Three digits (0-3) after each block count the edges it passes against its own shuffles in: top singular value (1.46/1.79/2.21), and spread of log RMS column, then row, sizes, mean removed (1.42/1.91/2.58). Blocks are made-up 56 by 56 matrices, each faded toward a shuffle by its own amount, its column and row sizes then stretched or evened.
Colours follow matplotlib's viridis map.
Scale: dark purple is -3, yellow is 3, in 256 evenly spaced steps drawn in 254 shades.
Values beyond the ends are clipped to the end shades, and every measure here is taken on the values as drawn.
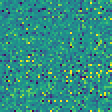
0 1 2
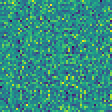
2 1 0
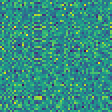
3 1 2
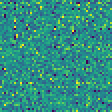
0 1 1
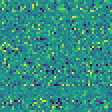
0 0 2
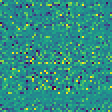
2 1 3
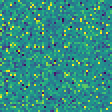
1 0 1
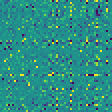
3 2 2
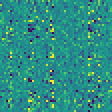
2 3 1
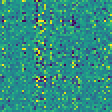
1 3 2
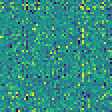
2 2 1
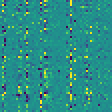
3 3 1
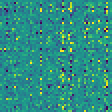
1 3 2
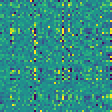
3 3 2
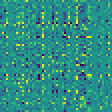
3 3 2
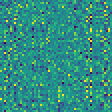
3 3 0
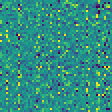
2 3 1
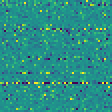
2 0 3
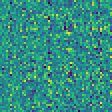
2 2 0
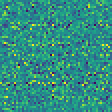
2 1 2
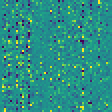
1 3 0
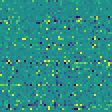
1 1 3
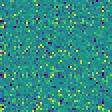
2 1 1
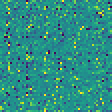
1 2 1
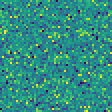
1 0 0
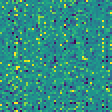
2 3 0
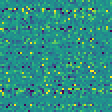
0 1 3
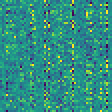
3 3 0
